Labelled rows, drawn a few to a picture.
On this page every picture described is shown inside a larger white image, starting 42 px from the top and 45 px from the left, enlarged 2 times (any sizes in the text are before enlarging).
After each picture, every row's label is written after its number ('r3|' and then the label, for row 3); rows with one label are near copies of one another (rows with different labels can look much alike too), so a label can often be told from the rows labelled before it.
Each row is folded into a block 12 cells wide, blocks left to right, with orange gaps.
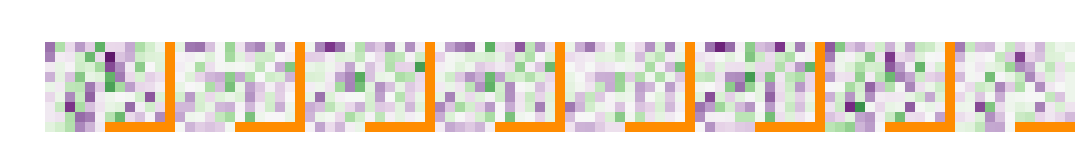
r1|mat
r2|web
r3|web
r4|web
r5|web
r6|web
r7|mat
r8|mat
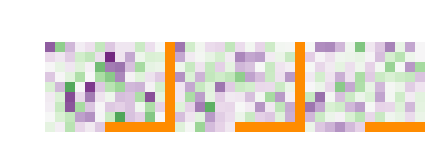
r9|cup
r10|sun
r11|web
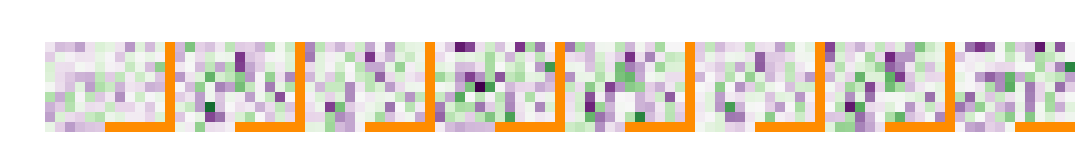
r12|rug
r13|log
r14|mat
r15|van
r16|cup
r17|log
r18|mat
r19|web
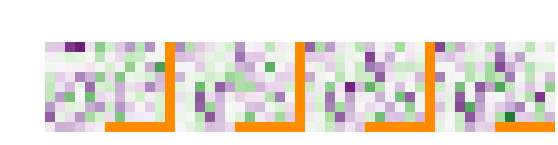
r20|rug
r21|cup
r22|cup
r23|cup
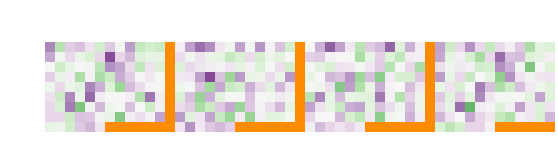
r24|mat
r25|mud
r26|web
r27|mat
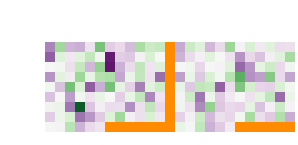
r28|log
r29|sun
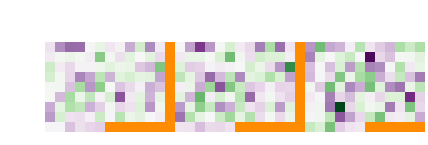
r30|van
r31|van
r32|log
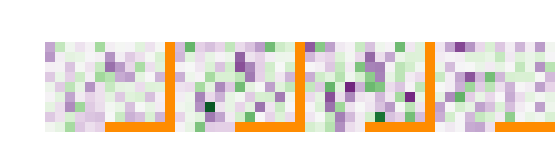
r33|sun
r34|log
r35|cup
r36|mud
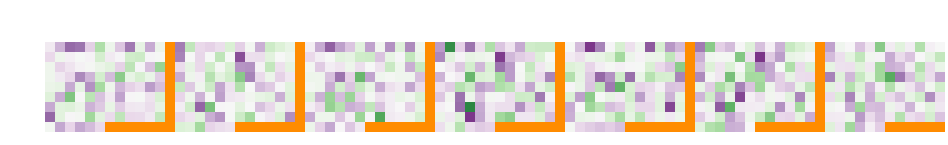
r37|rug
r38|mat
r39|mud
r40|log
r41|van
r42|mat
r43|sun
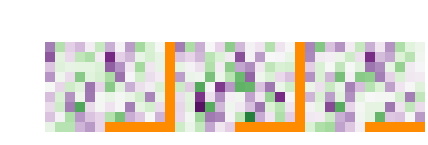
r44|mat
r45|cup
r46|mat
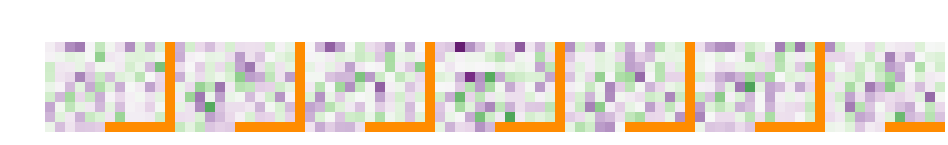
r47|rug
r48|sun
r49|web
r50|mud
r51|mat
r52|rug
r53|cup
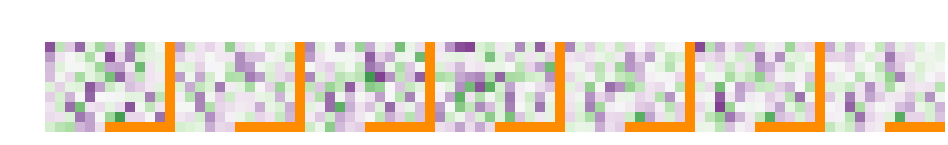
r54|mat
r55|sun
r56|sun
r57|van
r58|cup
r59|cup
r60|cup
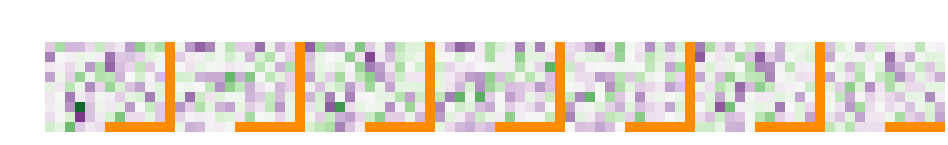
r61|log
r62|web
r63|mat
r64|rug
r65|rug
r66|mat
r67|sun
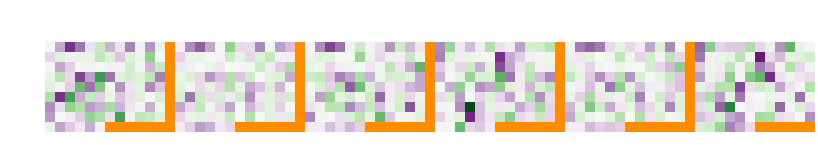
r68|mud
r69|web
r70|van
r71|log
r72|van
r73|mat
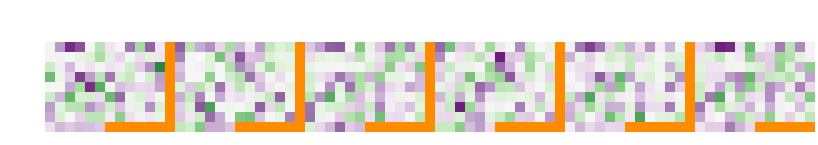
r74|van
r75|mat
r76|rug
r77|mat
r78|mud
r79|rug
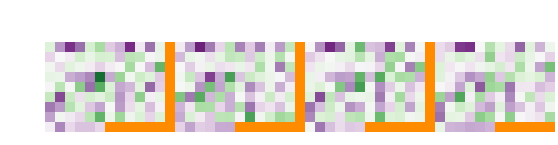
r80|web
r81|mud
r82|web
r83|rug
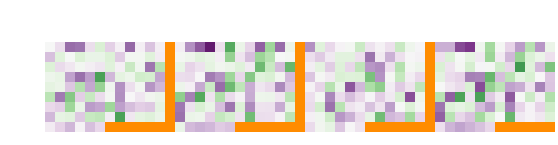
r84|mud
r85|rug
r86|cup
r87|rug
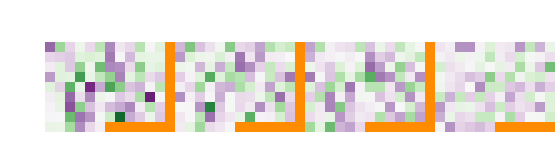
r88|cup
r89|log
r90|sun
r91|rug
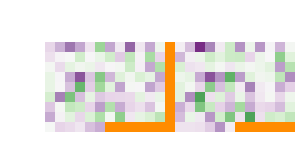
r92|mud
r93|mud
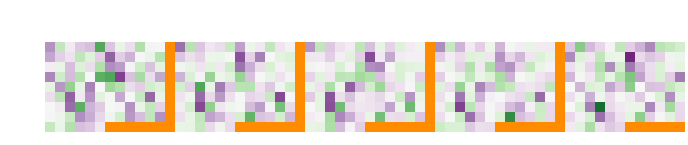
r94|sun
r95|cup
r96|cup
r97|cup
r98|log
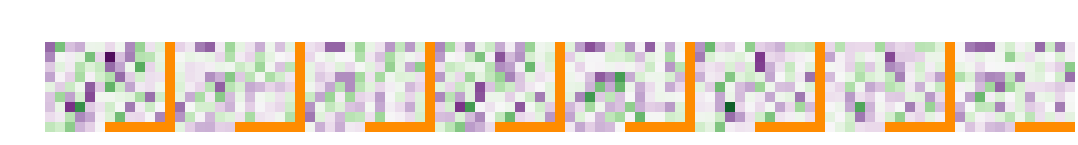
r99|mat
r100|rug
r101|rug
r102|mat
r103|mud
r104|log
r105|log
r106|van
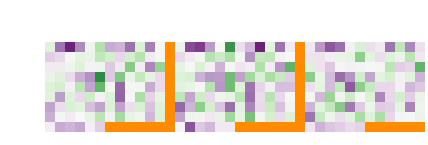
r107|web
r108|web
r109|van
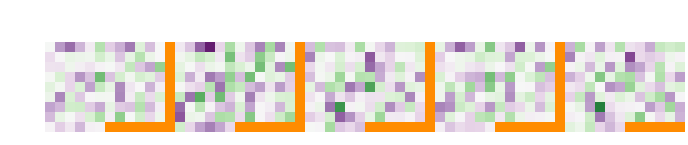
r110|web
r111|rug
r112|log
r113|web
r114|log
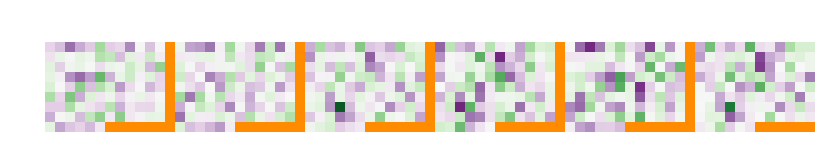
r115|mud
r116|rug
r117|log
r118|mat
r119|web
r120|log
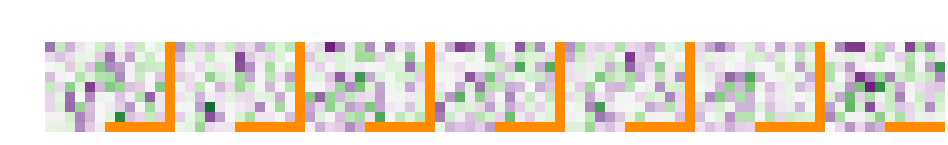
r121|cup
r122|log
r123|mud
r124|rug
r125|log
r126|mud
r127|van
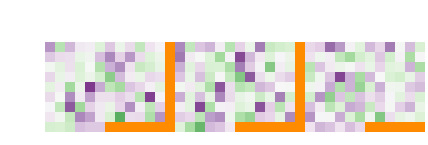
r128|cup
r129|mat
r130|mud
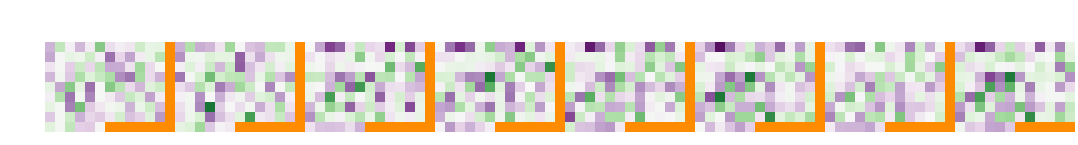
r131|sun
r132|log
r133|van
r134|web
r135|rug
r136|mud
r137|rug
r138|mud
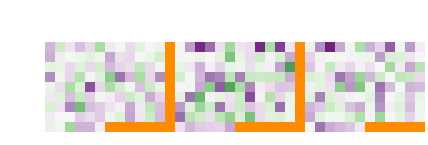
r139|sun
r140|van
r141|web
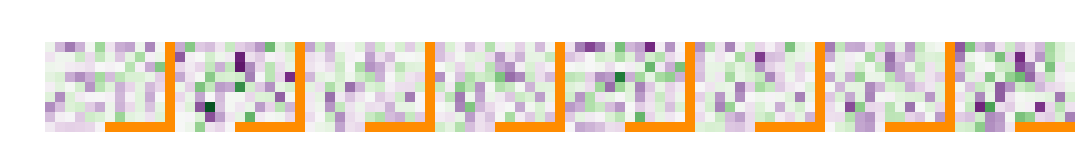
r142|web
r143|log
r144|cup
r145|sun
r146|web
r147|mat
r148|mat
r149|mat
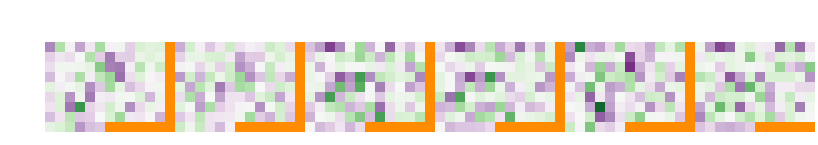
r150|mat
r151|sun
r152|mud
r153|mud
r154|log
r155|van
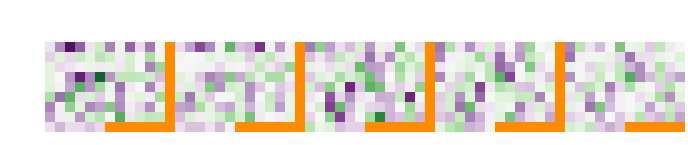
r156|mud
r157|web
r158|cup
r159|mat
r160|sun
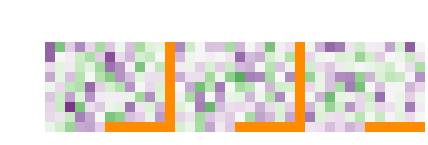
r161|mat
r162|sun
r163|van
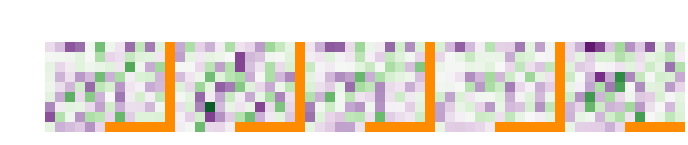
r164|rug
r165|log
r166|rug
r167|web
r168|mud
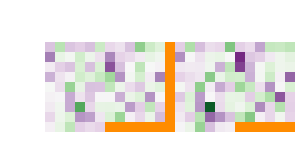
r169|log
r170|log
